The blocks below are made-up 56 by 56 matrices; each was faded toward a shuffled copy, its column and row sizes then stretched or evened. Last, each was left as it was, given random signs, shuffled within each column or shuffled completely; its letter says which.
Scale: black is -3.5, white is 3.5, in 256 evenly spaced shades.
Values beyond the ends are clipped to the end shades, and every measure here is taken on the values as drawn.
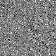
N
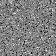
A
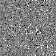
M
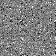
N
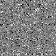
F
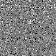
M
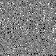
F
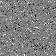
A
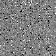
N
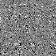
M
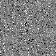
N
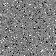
A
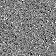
A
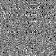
F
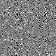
M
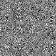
M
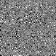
M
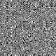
F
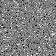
A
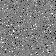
A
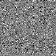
M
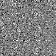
M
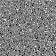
A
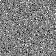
A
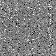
N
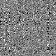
F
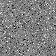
A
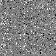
M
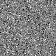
A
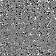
M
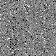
N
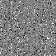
N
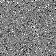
A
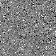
N
